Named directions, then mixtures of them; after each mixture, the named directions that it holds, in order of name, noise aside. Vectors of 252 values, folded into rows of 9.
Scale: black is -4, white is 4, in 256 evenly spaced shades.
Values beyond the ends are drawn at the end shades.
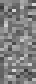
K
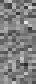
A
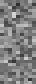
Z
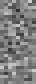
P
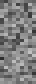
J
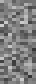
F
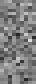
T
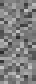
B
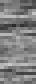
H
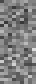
F.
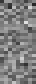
A.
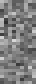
J, Z.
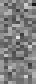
B, K, P.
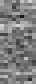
H, P, Z.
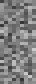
F.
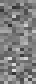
F, K, Z.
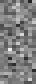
K, P, Z.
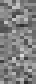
F, H, Z.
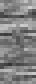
H.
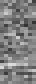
H, P.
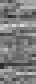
H.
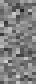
B, Z.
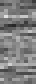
H.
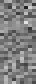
A.
